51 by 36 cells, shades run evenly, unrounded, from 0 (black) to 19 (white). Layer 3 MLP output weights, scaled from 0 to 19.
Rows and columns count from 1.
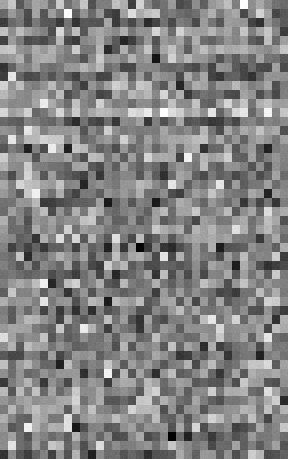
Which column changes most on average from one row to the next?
10
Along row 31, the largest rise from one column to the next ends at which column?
21
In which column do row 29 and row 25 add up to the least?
4
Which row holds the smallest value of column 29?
40
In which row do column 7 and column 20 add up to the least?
23
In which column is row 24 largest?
34
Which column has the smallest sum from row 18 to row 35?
14
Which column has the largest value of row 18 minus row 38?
24
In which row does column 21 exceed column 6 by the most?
13
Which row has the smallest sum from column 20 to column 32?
49
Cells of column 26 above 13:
7
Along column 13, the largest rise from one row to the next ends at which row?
12
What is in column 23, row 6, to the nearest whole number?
11
